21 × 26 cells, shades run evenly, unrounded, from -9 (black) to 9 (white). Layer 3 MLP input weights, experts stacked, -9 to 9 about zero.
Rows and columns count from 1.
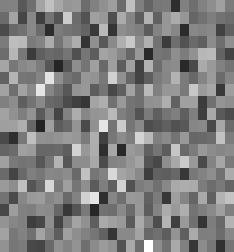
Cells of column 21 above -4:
18
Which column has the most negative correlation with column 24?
25
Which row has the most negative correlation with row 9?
13
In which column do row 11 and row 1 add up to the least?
20
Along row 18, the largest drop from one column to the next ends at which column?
11
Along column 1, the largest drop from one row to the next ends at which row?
12
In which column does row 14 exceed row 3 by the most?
21
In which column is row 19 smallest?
23
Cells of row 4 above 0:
14
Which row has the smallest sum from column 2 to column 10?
9
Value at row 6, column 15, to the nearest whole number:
2
